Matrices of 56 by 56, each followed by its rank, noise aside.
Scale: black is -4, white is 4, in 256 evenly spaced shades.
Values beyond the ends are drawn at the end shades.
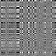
one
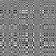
two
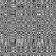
three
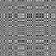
one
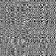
four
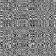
five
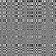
one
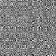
five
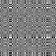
one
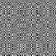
two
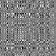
three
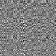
five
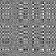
one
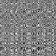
three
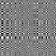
one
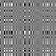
one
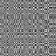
two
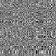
five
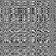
three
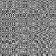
three
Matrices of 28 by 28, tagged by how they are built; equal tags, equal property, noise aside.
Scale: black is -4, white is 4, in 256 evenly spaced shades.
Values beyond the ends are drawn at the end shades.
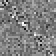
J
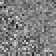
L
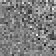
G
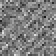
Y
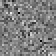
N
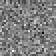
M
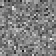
M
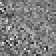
L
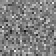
M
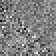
L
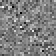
J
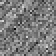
Y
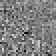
L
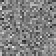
M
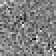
N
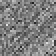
Y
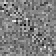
J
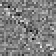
J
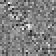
J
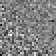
L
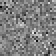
N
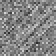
Y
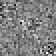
N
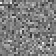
N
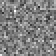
M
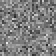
M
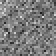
Y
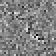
J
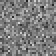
M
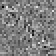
J
